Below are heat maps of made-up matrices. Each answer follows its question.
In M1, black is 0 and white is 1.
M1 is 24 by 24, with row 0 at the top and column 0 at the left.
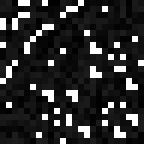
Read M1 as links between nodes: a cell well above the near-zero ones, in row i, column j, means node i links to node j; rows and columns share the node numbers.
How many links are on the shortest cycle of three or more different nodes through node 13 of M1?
5
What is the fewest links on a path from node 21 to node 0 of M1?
2
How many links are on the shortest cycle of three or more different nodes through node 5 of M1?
4
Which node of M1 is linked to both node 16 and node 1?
node 12
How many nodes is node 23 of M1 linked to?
1
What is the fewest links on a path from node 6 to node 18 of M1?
4
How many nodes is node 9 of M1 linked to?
2
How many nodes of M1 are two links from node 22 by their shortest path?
6
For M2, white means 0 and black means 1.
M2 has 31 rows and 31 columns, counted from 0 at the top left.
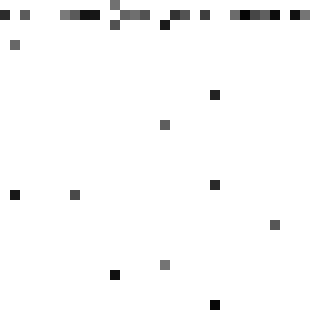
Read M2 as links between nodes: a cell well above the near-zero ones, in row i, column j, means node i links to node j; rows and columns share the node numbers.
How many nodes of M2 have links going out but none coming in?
3
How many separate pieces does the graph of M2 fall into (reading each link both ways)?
6
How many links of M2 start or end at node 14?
1
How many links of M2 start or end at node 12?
2
